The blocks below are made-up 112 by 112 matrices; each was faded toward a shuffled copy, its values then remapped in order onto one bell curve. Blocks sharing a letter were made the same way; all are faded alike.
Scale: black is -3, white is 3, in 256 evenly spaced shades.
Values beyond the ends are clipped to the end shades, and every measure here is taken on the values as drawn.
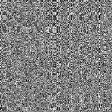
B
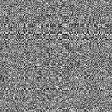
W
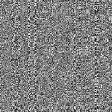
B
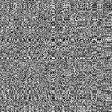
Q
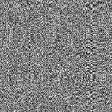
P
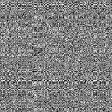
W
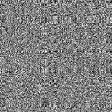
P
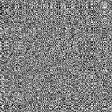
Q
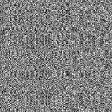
P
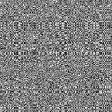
W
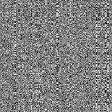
B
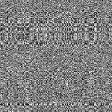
W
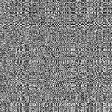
W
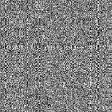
B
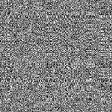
P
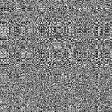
Q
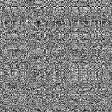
Q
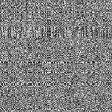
Q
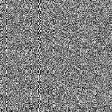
B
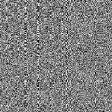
B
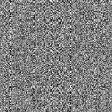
B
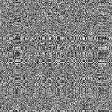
W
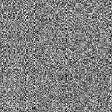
B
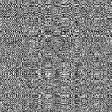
W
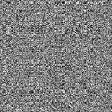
P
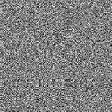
P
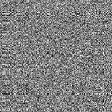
P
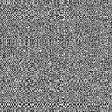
W
